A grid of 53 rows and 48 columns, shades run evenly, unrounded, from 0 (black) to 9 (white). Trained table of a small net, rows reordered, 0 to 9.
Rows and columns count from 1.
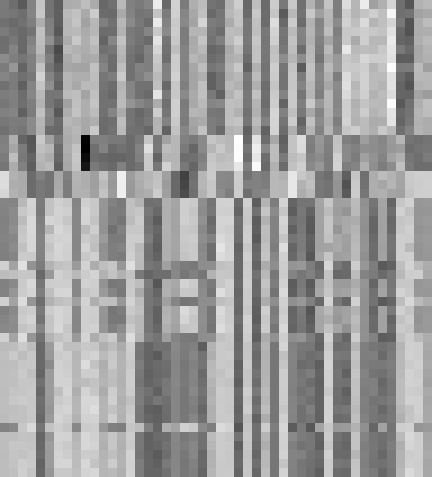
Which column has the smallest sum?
17
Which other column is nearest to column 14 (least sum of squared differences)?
48
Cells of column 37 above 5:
46
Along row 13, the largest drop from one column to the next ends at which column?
45
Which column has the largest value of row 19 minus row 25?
29
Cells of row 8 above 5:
27
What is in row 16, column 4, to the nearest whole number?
3
